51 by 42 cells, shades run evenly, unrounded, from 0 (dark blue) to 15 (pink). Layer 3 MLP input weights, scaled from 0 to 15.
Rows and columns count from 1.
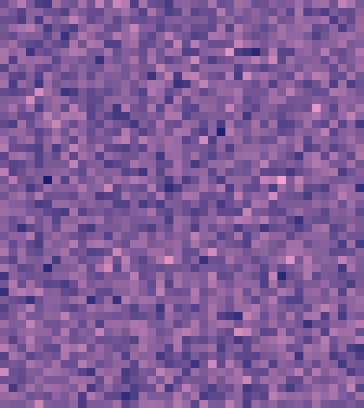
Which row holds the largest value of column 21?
6
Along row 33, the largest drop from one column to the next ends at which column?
35
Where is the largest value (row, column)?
23, 33
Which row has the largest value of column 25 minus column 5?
32
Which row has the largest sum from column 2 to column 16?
42
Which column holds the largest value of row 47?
1
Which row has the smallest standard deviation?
9
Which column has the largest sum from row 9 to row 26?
37
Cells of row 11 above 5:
34
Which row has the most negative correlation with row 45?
2
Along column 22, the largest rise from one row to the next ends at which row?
12
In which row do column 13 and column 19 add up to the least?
21
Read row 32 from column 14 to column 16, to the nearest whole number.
12 8 7
